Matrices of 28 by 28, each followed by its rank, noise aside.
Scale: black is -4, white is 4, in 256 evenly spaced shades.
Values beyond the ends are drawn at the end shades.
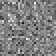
five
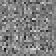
five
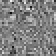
six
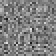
four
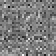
six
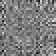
five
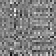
four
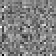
five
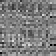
four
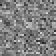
seven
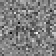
seven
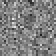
seven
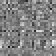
four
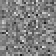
six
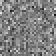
seven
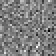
seven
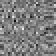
four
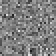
seven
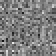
six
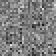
six
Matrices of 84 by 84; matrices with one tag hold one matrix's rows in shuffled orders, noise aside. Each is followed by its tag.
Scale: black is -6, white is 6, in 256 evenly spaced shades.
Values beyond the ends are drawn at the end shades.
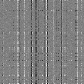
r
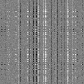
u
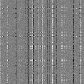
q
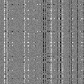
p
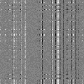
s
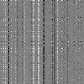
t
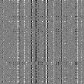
r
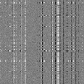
s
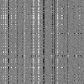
t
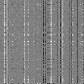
p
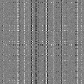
r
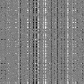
u
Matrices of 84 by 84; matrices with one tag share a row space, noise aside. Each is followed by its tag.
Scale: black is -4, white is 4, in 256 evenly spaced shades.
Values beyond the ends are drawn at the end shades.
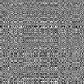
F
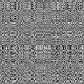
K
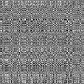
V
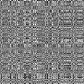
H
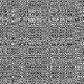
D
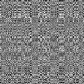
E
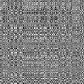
F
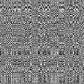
E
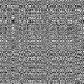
D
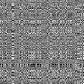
D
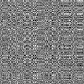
H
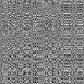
H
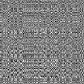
F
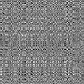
V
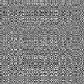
F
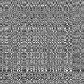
V
